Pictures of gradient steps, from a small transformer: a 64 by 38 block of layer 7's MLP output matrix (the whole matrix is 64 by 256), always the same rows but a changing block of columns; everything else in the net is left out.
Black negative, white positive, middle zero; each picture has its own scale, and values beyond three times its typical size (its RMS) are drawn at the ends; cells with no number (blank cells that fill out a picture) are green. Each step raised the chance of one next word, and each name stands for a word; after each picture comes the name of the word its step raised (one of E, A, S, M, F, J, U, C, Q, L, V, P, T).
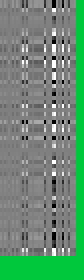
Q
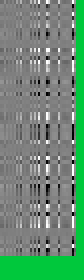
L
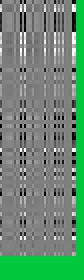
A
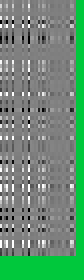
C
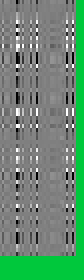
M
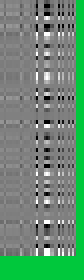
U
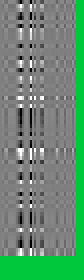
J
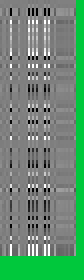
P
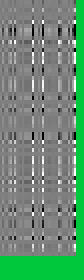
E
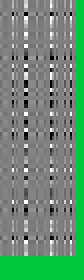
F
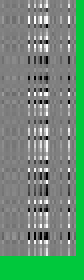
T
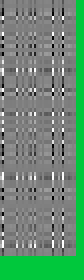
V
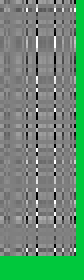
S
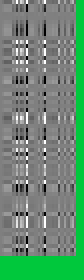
L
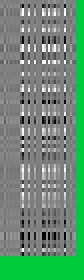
Q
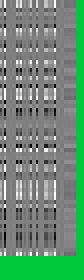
J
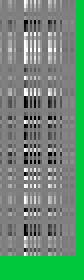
A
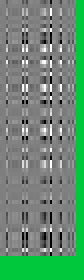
Q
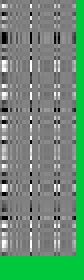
C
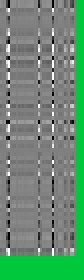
Q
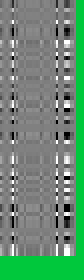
E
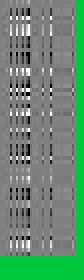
V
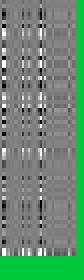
J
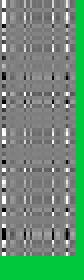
T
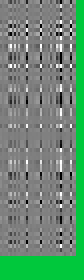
M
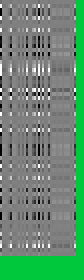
V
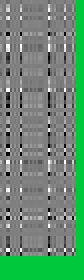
S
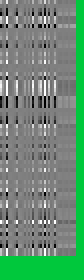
U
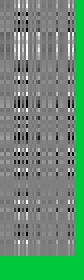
A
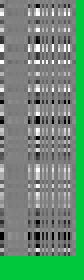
Q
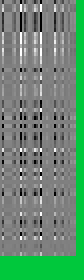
A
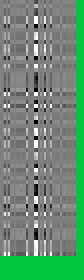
T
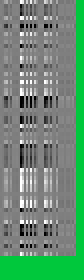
U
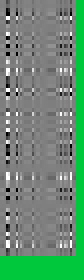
V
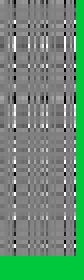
M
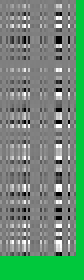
C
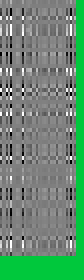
V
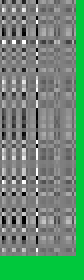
E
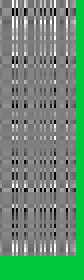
P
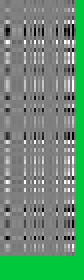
E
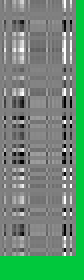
A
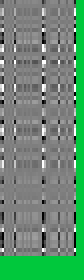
Q
